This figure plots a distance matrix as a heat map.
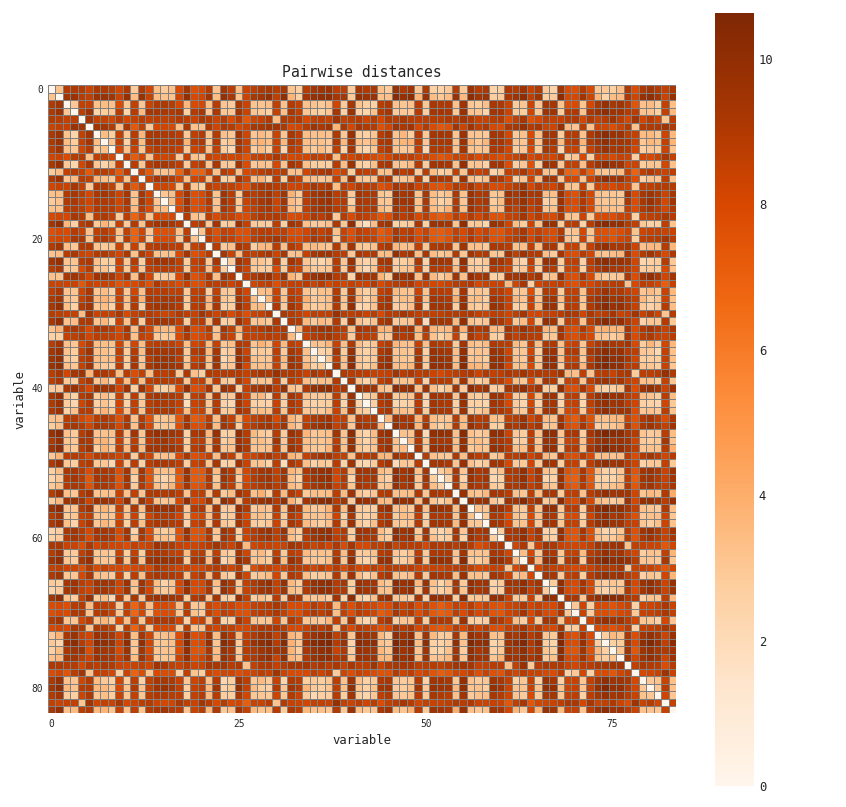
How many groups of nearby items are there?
5
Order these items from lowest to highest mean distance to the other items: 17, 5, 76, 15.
15, 76, 17, 5
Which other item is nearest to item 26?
64
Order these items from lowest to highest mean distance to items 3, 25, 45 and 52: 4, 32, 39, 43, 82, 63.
32, 39, 43, 63, 82, 4
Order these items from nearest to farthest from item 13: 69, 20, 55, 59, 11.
20, 69, 11, 59, 55
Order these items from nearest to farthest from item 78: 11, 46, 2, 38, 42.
38, 11, 2, 42, 46
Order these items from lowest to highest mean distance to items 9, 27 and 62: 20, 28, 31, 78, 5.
31, 28, 78, 20, 5
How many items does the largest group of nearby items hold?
40
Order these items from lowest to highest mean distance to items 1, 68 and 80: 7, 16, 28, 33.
28, 7, 33, 16
